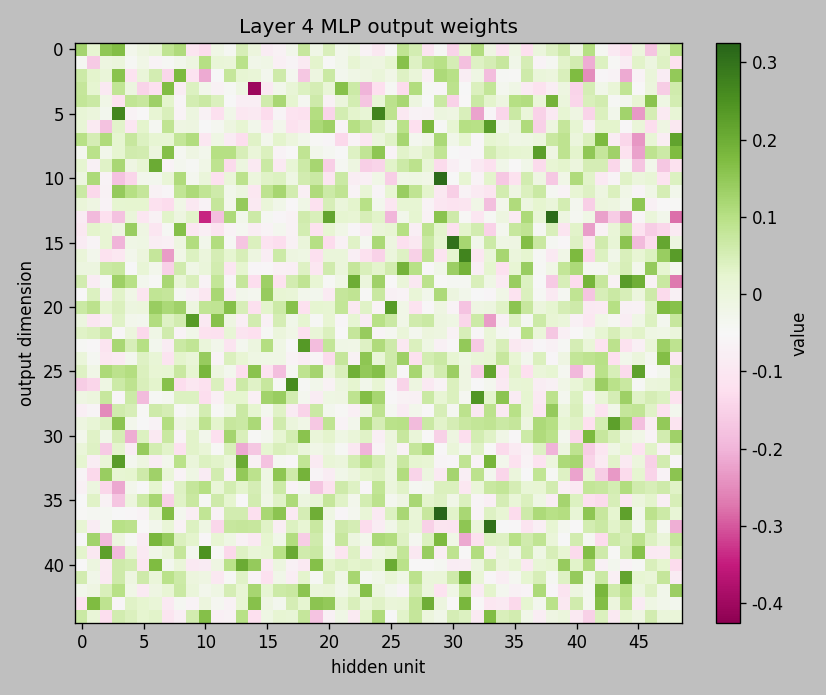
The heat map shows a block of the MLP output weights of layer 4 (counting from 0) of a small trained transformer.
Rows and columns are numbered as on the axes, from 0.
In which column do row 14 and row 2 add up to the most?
8
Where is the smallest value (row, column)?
3, 14
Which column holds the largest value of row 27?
32
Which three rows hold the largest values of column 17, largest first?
26, 39, 20
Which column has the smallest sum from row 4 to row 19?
45
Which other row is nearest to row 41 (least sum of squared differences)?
17
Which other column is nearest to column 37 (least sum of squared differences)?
12
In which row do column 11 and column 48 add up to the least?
13
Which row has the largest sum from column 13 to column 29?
43
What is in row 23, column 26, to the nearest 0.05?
-0.1
